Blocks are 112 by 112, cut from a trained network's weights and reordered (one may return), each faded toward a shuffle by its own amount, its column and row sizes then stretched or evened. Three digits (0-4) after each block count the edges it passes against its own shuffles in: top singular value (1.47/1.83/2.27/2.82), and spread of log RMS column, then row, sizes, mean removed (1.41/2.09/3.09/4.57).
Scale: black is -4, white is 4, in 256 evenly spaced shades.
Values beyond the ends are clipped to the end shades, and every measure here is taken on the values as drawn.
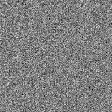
1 1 0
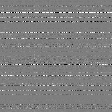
3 0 4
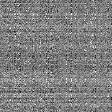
3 3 0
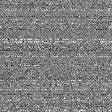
2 1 3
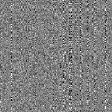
3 3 0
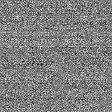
1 2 2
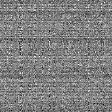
3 3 0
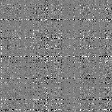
1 3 3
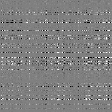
3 2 4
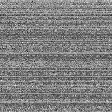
4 0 1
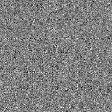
2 1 2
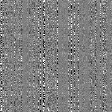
1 4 0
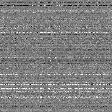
4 1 3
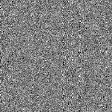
2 2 0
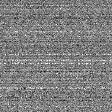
3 1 2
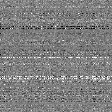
3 1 3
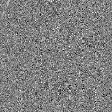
1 2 0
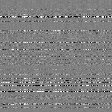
3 0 4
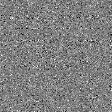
0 1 2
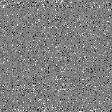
1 2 2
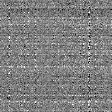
3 3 1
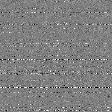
3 0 3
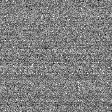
1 1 1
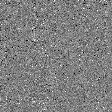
0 1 1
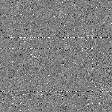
2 1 2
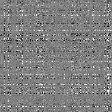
2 3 3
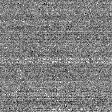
2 1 2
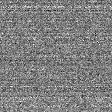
2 0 2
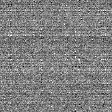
3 2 1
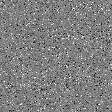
0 0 1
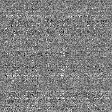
1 2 2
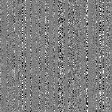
0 4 0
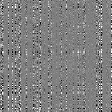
4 4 1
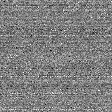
2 0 2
